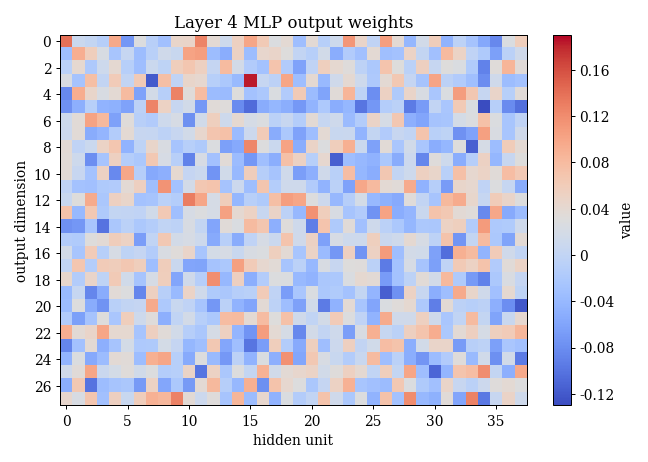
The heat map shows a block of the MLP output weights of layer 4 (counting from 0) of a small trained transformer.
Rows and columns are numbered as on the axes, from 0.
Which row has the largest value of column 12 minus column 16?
26
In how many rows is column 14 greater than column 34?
13
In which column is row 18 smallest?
34
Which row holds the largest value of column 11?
0
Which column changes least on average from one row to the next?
9
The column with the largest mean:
18
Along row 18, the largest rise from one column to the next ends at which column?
12
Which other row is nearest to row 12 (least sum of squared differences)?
1
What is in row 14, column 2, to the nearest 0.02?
-0.02
